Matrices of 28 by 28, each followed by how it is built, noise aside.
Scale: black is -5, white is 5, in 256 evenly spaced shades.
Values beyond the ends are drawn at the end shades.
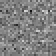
uneven rows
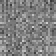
blocks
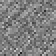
Hankel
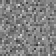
repeating rows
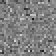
uneven rows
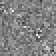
block diagonal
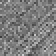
Hankel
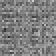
blocks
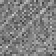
Hankel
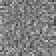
blocks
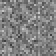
repeating rows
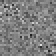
block diagonal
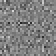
low rank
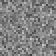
repeating rows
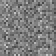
repeating rows
